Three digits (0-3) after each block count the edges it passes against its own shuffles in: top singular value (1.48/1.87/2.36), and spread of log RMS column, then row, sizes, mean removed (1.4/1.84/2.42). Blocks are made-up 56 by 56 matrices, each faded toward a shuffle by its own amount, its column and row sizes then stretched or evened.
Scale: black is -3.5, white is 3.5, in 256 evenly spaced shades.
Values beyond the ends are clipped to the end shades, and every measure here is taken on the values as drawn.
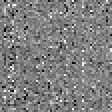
0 3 1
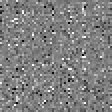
1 2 0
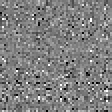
1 2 2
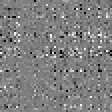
0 3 3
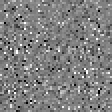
1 1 1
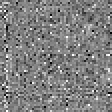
1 2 0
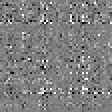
2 2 3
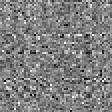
2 0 2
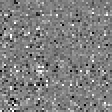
1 2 2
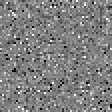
0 0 0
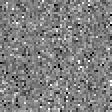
0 1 0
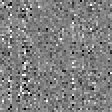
0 3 1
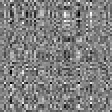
3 3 1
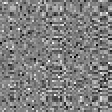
3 2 0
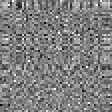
3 0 2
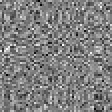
3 0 0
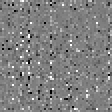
1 2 1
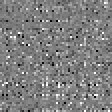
1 1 3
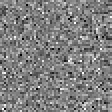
1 1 1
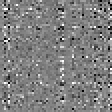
2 3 2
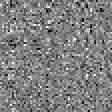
1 2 1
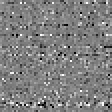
1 1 3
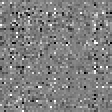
0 2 3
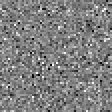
0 0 1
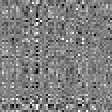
3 3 2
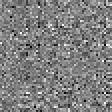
2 1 1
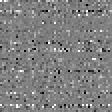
1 1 3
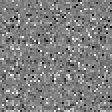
1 0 0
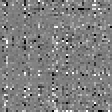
0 3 3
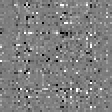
1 3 2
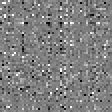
1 2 2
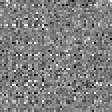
3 1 2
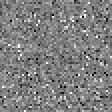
0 1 1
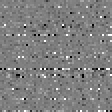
1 0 3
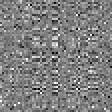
3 2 1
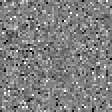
1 0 0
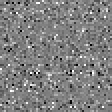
0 0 2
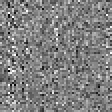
1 3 0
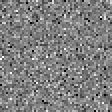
0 0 1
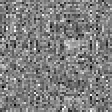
2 2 0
